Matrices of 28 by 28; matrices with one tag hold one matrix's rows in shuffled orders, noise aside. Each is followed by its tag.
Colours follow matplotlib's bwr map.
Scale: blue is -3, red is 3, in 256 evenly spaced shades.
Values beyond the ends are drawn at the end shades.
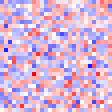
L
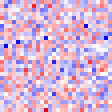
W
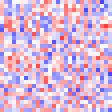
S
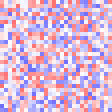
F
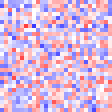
L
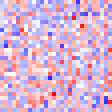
F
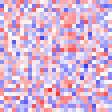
W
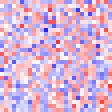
L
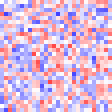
L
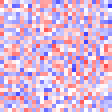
S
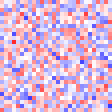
W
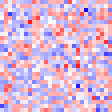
L
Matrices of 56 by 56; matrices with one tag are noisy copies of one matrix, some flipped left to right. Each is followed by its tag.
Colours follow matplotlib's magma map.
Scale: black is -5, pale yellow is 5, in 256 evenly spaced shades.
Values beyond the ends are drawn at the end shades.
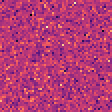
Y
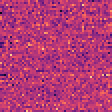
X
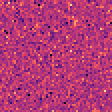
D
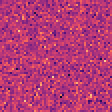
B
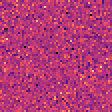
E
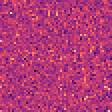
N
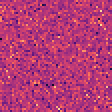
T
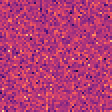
N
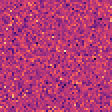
T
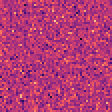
B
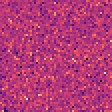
N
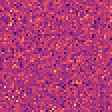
T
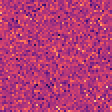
T
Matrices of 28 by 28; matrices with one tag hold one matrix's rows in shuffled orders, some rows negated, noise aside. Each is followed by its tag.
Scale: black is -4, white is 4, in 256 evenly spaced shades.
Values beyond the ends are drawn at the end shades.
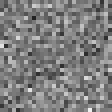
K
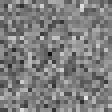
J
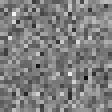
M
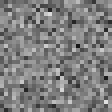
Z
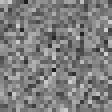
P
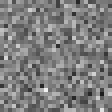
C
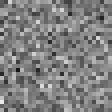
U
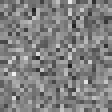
M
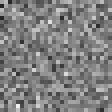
U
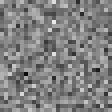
P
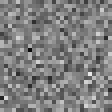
K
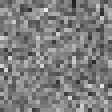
C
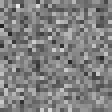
U
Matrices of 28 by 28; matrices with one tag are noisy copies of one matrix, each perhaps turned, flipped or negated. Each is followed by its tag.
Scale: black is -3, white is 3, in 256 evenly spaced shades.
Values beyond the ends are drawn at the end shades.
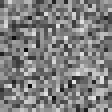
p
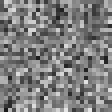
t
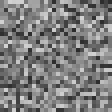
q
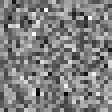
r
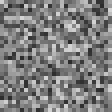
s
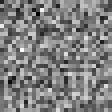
p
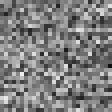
t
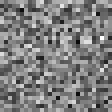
s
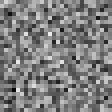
s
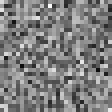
q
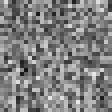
t
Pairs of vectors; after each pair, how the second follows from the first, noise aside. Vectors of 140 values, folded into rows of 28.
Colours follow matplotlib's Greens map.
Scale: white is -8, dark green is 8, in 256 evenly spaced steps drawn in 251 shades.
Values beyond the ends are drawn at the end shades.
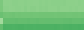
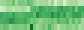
wrapped around, negated, scaled up.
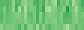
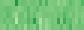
reversed, negated, partly zeroed.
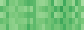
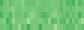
reversed, negated, partly zeroed.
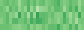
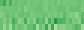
wrapped around, negated, partly zeroed.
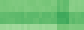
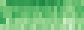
wrapped around, negated, scaled up.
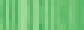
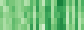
reversed, negated, scaled up.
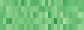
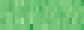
wrapped around, partly zeroed.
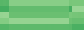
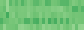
negated, partly zeroed.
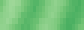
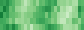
wrapped around, negated, scaled up.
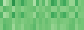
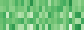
reversed, negated, scaled up.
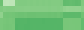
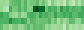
wrapped around, negated, scaled up.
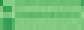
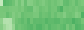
negated, partly zeroed.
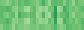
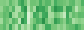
reversed, negated, scaled up.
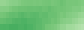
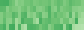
sign-scrambled.
